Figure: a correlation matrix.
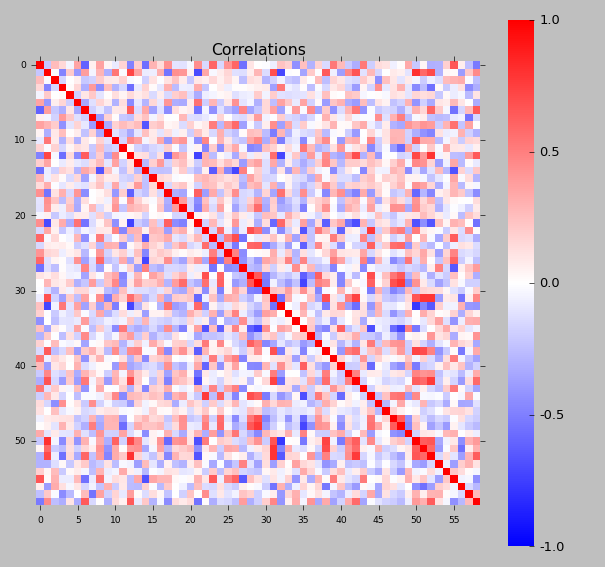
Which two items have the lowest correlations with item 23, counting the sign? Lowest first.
14, 27
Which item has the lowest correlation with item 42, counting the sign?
21
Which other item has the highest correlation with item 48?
29
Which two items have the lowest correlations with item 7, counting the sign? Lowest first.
57, 8
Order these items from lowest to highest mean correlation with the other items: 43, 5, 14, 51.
14, 5, 43, 51
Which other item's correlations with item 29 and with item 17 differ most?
35
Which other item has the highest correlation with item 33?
26
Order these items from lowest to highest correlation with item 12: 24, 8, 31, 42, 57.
24, 8, 57, 31, 42
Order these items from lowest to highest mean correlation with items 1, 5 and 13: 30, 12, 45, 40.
40, 30, 45, 12
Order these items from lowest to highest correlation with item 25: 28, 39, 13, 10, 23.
28, 10, 13, 39, 23
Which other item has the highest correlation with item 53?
27
